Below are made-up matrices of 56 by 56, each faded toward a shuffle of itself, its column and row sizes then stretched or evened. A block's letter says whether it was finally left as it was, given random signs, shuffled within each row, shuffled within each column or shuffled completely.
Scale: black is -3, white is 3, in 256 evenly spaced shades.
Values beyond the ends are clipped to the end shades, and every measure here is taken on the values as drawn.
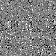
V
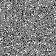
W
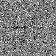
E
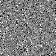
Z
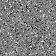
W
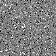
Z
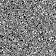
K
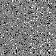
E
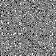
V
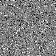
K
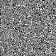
Z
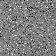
W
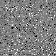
V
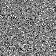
K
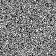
W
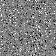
Z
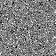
W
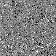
K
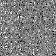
V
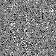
Z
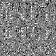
V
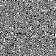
V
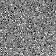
Z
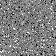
W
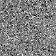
E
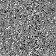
Z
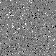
K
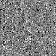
V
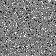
W
